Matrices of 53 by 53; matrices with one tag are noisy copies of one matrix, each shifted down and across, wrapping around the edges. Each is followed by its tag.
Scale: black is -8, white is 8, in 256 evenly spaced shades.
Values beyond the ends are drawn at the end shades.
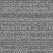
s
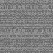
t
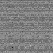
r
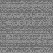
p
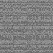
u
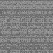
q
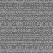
t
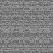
r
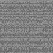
u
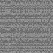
u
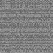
u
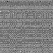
s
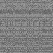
s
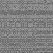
s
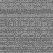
s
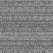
q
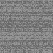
q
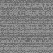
p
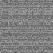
r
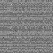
u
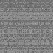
q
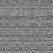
r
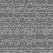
r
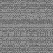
s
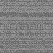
s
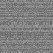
t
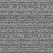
t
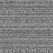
t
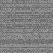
s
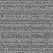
u
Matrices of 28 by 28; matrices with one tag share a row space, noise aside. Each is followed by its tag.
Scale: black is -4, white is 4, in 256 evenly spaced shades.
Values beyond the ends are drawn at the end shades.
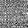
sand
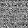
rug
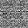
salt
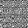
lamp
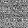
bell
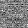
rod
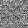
salt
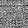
sand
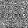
rug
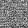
rug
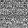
rug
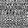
sand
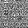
bell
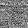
rod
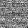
rod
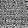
sand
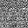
rug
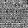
sand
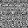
lamp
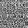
sand
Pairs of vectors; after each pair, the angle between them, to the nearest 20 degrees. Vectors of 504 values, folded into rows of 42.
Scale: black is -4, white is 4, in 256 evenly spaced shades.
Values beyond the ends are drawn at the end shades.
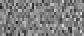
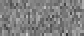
80 degrees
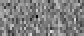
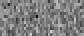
20 degrees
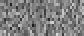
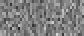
20 degrees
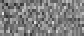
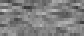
100 degrees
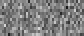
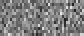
140 degrees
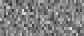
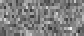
40 degrees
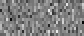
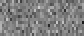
40 degrees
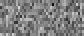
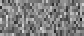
40 degrees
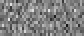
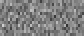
40 degrees
